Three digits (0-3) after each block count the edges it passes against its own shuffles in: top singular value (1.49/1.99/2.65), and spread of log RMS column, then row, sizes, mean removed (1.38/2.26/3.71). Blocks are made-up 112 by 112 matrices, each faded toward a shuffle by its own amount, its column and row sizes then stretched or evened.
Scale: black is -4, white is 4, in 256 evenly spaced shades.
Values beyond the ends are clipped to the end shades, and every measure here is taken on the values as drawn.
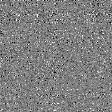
0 1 2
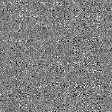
1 2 2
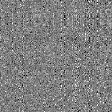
2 2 0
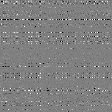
3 1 3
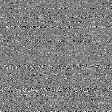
1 0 3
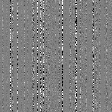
2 3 0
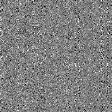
1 2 0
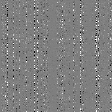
2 3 1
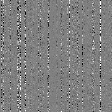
2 3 0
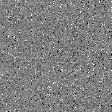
0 2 0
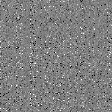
1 2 1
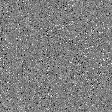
0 1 0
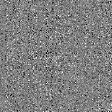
1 2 1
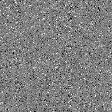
1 1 0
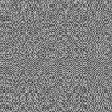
3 1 1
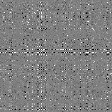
3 2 2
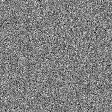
0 0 0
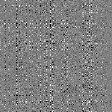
1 3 2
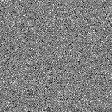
2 0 0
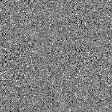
0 2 1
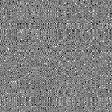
3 1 1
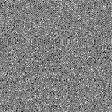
2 0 0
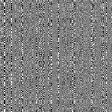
3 3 0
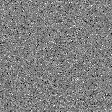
1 0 0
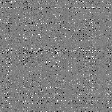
1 2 2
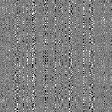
3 3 0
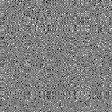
3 0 1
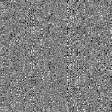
2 2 0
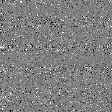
1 1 2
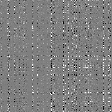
2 3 2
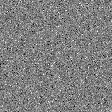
1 0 0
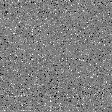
0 0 1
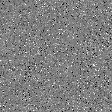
0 1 0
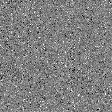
0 1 0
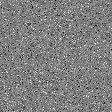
0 0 0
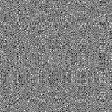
3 1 0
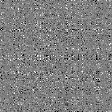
2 2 2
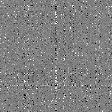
2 2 1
